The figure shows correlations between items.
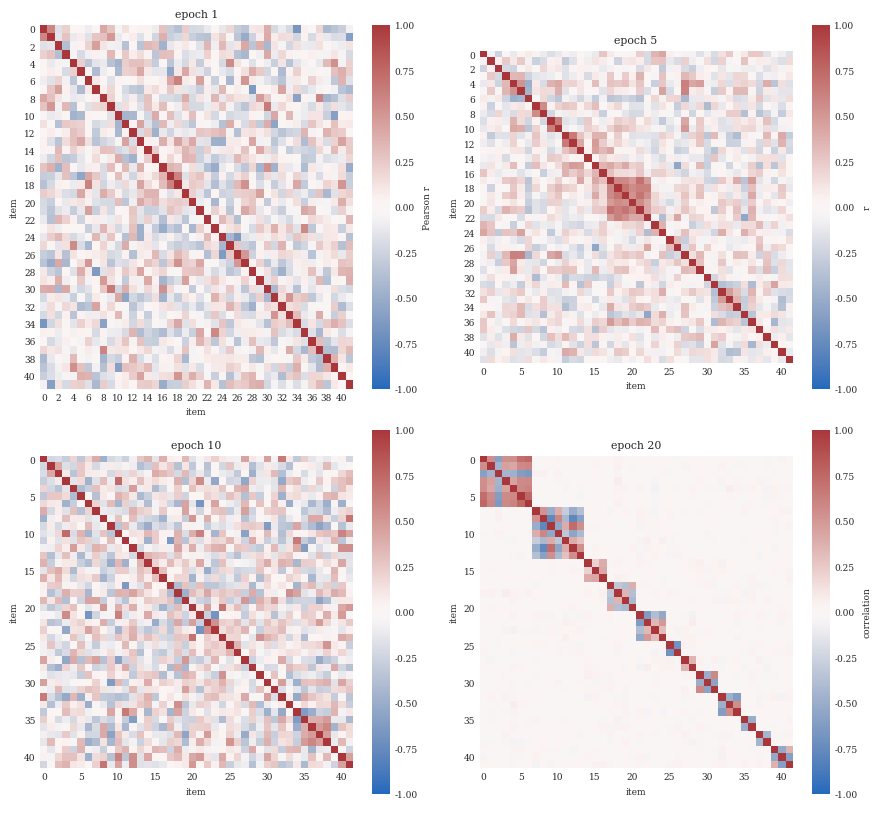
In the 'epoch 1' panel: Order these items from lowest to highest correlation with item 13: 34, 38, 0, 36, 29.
38, 29, 0, 34, 36
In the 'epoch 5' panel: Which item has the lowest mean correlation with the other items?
6
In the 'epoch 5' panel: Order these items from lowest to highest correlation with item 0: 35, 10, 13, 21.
10, 13, 35, 21
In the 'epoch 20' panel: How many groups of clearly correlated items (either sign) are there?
12
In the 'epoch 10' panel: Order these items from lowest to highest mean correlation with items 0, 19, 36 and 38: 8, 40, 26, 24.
8, 26, 24, 40
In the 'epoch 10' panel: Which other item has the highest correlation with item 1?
2
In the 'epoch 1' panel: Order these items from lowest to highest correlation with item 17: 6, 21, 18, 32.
32, 21, 6, 18
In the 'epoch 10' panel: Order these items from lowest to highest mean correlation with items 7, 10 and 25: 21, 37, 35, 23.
35, 23, 37, 21
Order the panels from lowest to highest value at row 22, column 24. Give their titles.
epoch 5, epoch 10, epoch 1, epoch 20
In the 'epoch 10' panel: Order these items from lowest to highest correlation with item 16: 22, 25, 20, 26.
20, 26, 22, 25
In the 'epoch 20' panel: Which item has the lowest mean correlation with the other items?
2
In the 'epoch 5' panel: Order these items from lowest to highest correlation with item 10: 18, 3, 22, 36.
3, 22, 36, 18
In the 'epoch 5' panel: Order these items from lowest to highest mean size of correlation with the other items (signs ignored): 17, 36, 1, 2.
2, 1, 36, 17
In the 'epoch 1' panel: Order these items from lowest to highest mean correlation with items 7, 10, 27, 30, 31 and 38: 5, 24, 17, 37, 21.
5, 37, 21, 24, 17
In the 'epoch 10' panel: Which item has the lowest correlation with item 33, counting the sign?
6
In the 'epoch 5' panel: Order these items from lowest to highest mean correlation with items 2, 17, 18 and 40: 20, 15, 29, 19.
29, 15, 20, 19
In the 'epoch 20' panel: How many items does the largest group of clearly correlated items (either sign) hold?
7
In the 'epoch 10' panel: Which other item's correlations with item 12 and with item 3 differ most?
23
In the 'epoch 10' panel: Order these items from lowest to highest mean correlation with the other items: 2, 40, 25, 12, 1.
1, 2, 25, 12, 40
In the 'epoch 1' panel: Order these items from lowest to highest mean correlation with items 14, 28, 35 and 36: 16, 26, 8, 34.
26, 34, 16, 8
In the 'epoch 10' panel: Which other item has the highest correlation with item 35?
38
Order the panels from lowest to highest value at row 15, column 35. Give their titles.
epoch 1, epoch 10, epoch 5, epoch 20
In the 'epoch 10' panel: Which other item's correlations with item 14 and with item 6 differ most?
21
